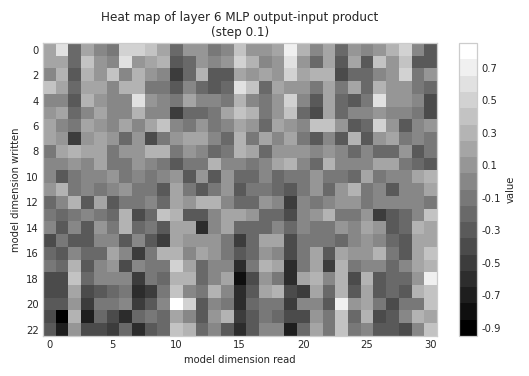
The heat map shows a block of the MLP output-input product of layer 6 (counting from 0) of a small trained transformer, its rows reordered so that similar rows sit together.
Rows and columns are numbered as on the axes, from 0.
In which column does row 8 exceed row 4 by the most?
2
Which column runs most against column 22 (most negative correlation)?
10
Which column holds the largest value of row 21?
23
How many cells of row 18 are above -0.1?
16
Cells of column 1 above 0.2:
3
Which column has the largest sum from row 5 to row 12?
4
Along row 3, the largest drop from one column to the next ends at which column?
17
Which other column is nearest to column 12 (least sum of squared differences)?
27
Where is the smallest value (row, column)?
21, 1
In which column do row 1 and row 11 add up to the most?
6
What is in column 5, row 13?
-0.2
